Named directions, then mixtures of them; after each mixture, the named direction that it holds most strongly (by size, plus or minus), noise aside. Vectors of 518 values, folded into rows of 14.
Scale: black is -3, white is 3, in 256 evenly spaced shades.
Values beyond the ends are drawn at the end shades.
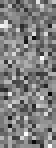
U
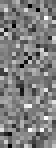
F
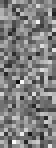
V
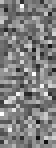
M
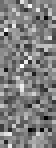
F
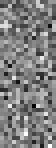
U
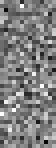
M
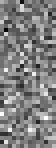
M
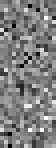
F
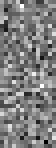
M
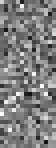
M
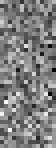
M
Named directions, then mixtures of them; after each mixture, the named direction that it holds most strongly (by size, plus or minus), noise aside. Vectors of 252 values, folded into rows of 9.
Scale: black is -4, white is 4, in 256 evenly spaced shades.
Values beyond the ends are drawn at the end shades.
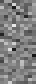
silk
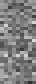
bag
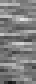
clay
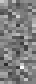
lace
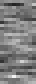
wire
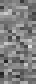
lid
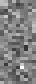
lace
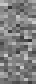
bag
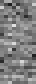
silk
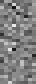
silk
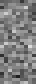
lid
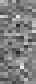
lace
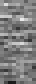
clay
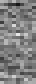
wire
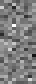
silk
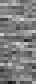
clay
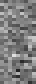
bag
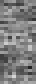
wire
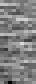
clay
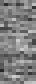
wire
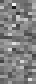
silk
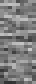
clay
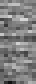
clay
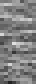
clay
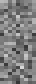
lace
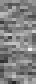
wire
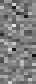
silk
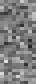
lid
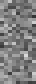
bag
